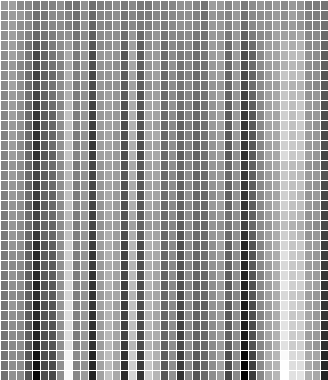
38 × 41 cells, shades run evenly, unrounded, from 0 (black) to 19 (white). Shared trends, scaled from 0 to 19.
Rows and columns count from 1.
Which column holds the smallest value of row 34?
31
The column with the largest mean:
36
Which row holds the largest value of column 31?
1
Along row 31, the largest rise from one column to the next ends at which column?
17
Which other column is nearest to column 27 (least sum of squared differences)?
30
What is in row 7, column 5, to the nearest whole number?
6
